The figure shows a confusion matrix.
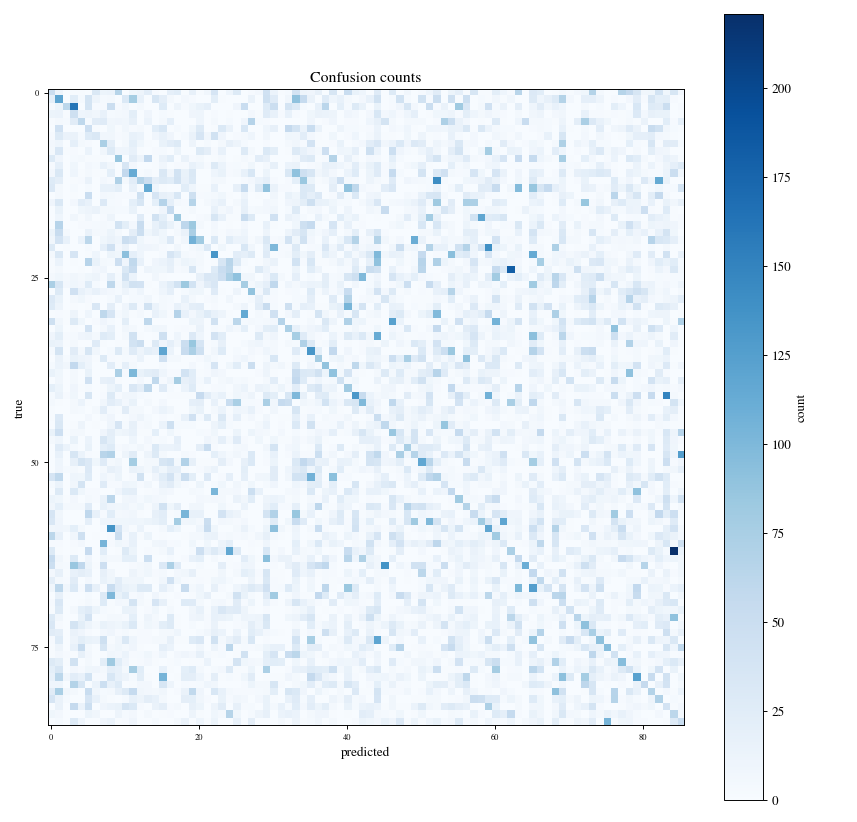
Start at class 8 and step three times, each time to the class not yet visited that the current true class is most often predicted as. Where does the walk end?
26
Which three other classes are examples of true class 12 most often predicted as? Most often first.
52, 82, 34
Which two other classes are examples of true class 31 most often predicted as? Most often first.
46, 60
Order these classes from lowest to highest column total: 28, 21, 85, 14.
28, 21, 14, 85
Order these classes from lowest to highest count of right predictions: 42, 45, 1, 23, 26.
23, 45, 26, 42, 1
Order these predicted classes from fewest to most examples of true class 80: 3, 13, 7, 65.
13, 65, 7, 3
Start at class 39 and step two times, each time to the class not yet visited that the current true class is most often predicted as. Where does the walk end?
58
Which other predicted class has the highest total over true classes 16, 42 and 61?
7
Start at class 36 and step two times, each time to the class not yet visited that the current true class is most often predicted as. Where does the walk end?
48
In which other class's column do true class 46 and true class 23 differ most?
44
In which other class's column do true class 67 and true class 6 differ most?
65
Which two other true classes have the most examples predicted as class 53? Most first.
45, 4
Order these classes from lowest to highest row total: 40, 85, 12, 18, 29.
85, 40, 18, 29, 12
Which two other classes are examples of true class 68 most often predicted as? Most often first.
8, 30
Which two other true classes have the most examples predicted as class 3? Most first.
2, 64
